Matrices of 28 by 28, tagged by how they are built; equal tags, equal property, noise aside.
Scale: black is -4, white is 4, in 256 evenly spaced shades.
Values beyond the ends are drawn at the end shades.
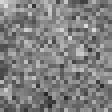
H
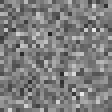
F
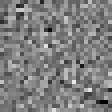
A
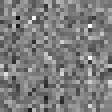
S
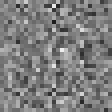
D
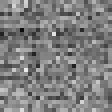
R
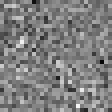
A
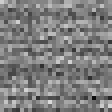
R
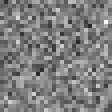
F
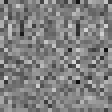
D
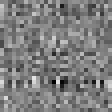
D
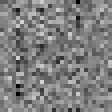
S
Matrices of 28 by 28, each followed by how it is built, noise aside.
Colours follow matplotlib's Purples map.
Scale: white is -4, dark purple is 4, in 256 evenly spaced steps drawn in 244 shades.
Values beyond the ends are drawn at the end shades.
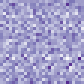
repeating columns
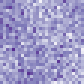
smooth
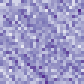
Toeplitz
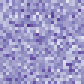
noise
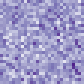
blocks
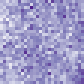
smooth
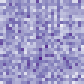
blocks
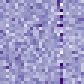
uneven columns
